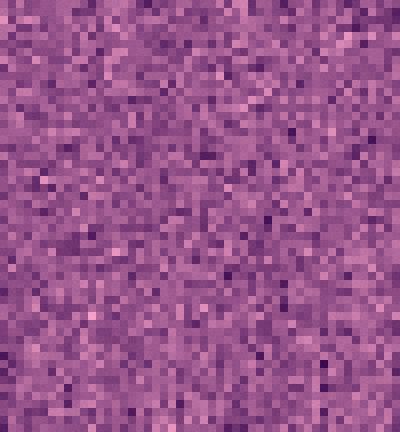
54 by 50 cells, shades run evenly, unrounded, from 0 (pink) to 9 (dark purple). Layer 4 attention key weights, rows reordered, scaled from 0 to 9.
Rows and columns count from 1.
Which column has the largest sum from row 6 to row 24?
18
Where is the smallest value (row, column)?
40, 12
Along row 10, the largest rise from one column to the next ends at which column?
29
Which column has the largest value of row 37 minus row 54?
20
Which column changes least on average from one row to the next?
14
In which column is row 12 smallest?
34
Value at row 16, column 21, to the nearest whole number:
6
